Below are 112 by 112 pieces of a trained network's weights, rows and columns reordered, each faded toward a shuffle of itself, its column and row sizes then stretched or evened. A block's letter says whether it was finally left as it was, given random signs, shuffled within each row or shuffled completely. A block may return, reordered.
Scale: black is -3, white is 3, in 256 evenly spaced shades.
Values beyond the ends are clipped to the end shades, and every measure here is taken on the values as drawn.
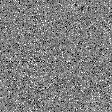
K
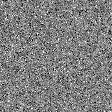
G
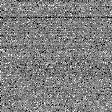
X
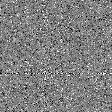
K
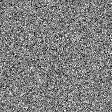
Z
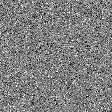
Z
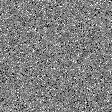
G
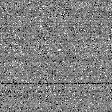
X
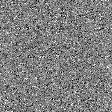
Z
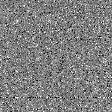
K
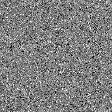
K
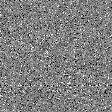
K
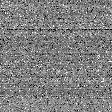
Z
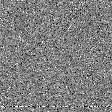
Z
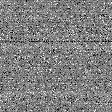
Z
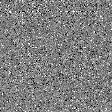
K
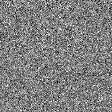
K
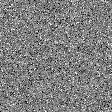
G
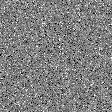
G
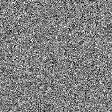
K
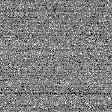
X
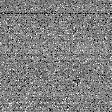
X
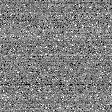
Z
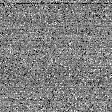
Z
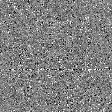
K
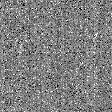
X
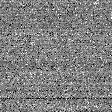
Z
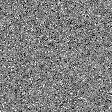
G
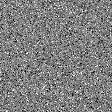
Z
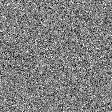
Z
